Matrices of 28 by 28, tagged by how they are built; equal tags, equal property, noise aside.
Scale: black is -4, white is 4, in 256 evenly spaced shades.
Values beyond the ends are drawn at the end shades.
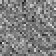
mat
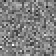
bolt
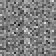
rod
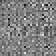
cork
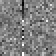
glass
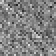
mat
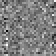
glass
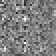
glass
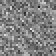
mat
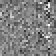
glass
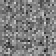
rod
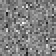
glass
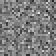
rod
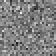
bolt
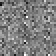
glass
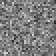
bolt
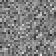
rod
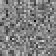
cork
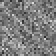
mat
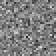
bolt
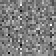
glass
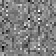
glass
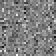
glass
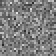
bolt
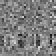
cork
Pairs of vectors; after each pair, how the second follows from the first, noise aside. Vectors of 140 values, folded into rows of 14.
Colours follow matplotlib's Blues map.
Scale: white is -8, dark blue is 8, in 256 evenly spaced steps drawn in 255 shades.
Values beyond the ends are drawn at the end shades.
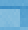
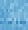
reversed, partly zeroed.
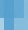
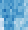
scaled up.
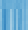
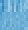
wrapped around, partly zeroed.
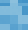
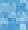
wrapped around, negated.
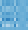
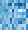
reversed, negated, scaled up.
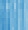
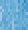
reversed, partly zeroed.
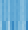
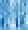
wrapped around, scaled up.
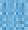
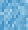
shuffled.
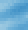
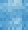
wrapped around, negated.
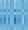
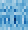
scaled up.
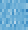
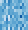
wrapped around, scaled up.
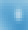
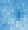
negated.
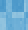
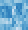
wrapped around, scaled up.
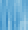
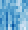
scaled up.
